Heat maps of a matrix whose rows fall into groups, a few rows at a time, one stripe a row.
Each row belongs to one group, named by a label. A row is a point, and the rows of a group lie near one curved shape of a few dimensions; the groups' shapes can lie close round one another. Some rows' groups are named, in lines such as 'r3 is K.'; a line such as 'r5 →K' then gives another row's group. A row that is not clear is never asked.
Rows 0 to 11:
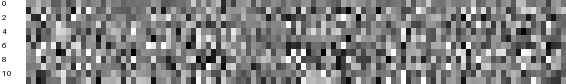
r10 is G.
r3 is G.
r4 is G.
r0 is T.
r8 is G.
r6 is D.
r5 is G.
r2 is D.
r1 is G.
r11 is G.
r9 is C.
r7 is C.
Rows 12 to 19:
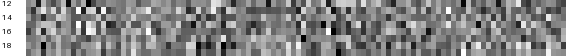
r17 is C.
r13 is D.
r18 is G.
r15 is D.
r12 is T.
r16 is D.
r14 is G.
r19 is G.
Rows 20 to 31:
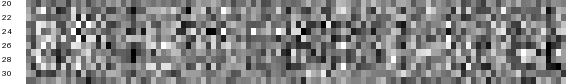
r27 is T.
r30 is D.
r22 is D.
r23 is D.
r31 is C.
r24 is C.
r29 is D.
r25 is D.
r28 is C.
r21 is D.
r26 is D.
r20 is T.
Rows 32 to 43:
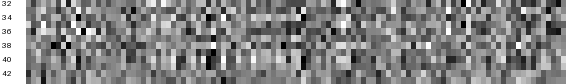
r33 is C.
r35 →D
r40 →C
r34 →C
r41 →C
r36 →D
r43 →G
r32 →D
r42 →G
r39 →C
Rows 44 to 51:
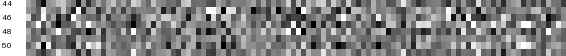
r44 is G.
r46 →D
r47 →T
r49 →T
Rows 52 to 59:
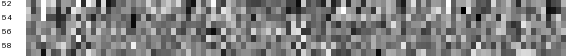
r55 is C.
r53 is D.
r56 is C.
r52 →D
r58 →G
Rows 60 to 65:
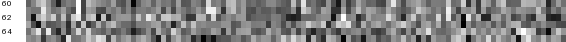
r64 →T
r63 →D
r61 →C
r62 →D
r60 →C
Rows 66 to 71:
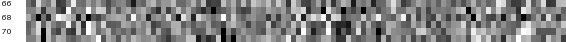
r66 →C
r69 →D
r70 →G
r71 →G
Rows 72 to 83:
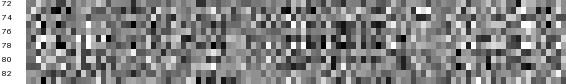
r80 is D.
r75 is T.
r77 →D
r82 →D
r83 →G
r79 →C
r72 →C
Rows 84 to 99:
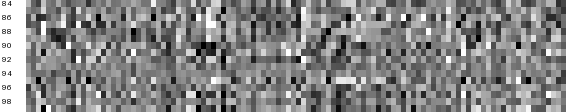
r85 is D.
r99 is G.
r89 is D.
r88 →D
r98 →C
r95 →T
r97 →G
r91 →G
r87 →C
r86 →G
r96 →G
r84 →T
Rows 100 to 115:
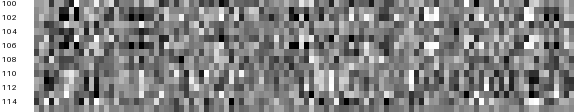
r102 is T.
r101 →T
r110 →G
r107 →G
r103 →G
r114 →G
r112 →G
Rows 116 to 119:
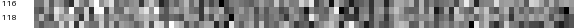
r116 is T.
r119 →D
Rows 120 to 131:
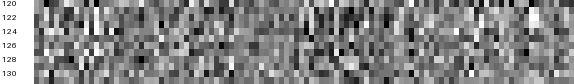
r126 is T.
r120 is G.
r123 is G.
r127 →D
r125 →C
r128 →D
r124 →D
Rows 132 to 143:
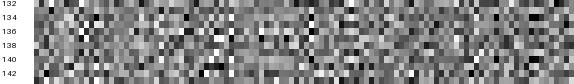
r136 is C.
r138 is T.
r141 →C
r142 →G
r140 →C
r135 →D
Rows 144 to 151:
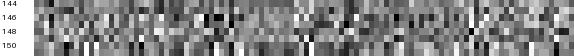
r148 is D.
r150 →C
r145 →D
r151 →C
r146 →G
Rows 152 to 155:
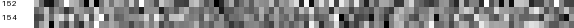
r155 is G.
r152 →G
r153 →T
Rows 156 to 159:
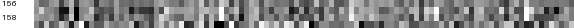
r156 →T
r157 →T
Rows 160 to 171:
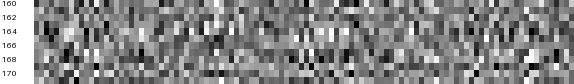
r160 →G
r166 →T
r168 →T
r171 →T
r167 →C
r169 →C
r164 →G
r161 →T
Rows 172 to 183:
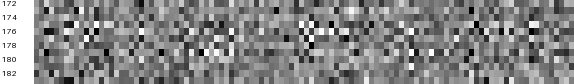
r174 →C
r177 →C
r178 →C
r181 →D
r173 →D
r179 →G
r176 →G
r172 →C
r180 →C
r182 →G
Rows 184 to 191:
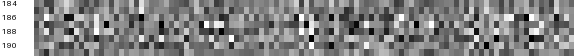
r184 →G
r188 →T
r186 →C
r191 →T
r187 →G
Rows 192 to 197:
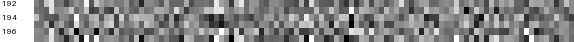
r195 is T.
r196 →T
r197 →C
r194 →T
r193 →C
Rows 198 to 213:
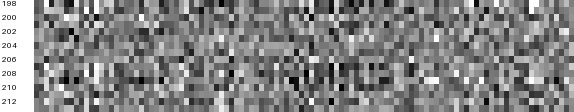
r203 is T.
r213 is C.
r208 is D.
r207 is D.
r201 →D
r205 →C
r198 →T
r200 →G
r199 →D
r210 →D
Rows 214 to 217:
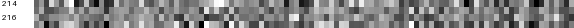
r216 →T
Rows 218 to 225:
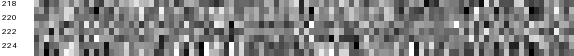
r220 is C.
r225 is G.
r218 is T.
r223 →D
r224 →G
